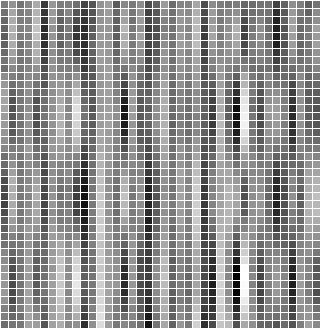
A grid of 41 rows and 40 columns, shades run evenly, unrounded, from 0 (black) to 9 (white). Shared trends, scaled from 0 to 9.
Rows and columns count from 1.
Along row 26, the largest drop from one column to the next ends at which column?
26
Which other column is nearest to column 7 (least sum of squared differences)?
14
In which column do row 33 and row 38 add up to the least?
30
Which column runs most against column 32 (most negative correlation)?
19
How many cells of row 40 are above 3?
34
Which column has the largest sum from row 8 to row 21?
31
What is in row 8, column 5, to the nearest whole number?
6
